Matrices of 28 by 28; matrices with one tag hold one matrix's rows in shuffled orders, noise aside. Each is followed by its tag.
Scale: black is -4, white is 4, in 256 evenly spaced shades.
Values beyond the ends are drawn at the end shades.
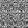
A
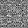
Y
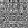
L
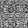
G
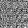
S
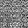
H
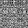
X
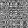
L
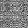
H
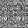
A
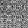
Y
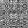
L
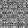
X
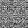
A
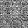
H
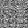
G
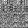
A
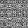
Y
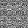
Y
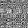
Y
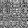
H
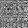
S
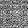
H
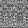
X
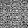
H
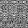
X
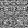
G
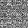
Y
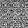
A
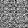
G
